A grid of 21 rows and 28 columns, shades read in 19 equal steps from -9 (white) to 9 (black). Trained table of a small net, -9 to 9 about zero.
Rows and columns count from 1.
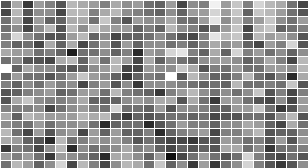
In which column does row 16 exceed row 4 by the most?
10
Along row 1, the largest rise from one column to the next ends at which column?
3
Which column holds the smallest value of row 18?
6
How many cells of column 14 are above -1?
13
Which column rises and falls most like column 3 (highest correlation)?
15
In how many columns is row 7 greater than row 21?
13
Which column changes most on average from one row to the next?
5
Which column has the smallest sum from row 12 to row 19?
24
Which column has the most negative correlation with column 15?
9
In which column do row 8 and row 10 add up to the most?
27
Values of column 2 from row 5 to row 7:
-6 2 -2
